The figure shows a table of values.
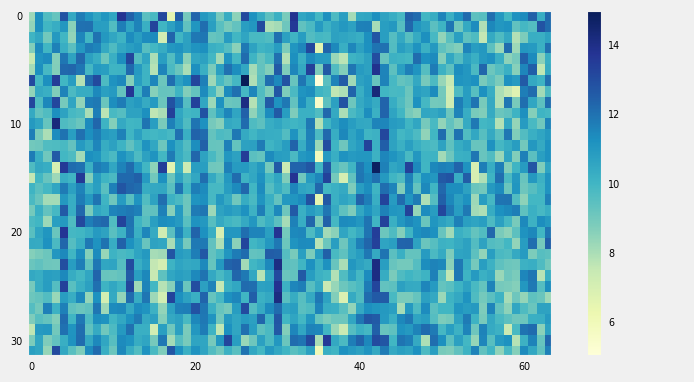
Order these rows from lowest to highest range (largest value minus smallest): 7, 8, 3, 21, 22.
22, 21, 3, 7, 8
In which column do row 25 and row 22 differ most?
36
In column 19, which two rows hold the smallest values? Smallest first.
14, 5
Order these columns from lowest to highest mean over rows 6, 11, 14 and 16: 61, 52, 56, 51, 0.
51, 56, 61, 0, 52
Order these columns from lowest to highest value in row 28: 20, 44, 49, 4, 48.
49, 44, 48, 20, 4
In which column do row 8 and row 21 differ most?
17
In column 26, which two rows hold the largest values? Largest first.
6, 8
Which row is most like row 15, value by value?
18
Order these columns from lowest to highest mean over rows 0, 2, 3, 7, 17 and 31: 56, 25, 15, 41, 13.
25, 15, 56, 13, 41
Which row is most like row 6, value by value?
8
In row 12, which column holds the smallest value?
35
